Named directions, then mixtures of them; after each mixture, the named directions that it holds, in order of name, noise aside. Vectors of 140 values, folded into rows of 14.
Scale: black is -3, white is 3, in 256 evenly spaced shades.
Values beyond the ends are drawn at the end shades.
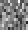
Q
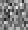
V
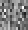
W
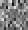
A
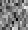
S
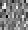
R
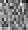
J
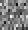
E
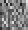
J.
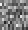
A, E.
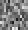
S, W.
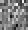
E, S, V.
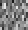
R, S.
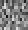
J, R, W.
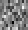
J, S, W.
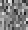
A, J, Q.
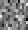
Q.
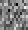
E, S, V.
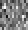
R.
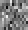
A, Q, S.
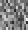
J, Q.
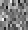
A.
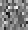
A, Q, V.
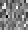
R.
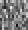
J, R.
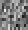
E, R, W.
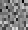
S, V.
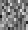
Q.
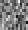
Q.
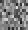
E, Q, R.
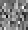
R, W.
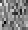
E, J.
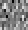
R.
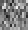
R, V.
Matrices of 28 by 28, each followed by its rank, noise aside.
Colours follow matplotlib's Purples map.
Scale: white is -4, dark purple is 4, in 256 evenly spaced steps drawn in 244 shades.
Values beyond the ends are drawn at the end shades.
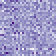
five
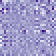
three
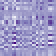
two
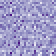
four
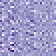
four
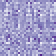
four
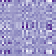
two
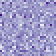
four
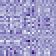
three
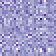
four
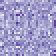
four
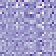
three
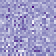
five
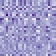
two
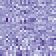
four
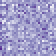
four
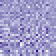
three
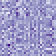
five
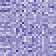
five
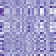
two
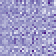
four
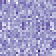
four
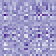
three
